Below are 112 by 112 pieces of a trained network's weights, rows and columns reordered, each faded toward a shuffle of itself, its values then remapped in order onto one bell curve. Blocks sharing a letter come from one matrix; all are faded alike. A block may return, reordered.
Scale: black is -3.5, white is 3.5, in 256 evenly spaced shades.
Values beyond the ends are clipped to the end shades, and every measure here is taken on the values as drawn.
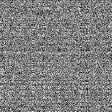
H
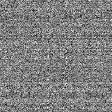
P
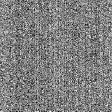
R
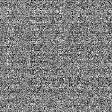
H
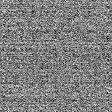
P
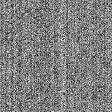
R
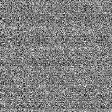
H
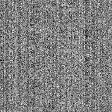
R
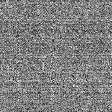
P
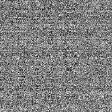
H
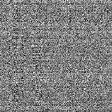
P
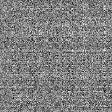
H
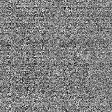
P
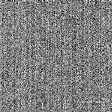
R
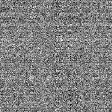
P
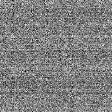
P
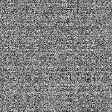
H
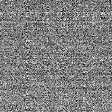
H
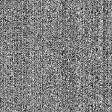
R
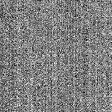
R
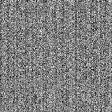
R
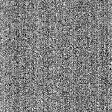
R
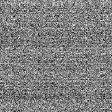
H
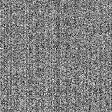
R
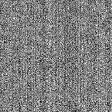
R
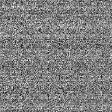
P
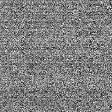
P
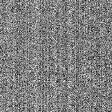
R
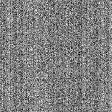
R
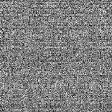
P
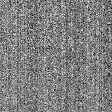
R
